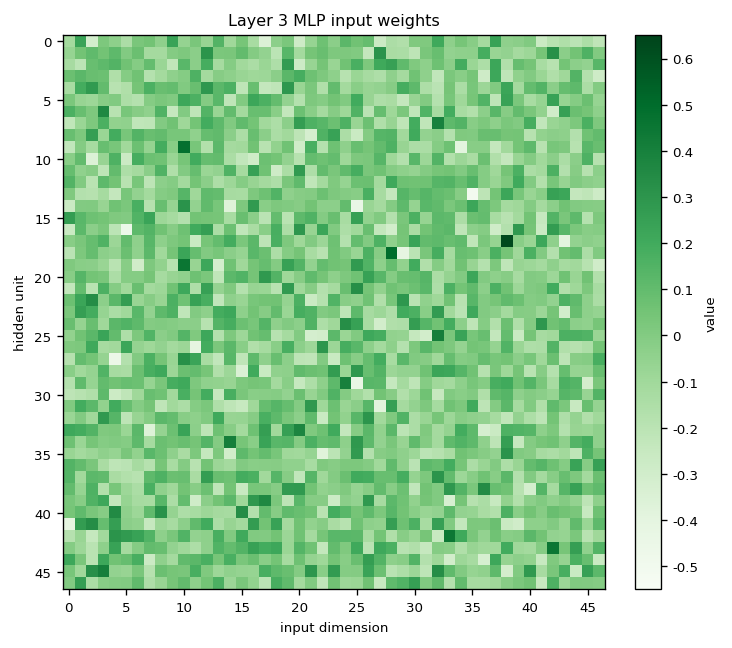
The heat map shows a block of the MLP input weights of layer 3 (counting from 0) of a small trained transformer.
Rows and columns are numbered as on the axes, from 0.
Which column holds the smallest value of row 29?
25
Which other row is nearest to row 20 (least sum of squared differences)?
34
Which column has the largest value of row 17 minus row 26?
38
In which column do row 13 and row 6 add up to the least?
35
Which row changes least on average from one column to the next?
36
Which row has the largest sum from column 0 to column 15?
22
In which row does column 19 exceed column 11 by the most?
26
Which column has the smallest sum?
41
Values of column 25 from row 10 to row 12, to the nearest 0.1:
0 0.2 0.1
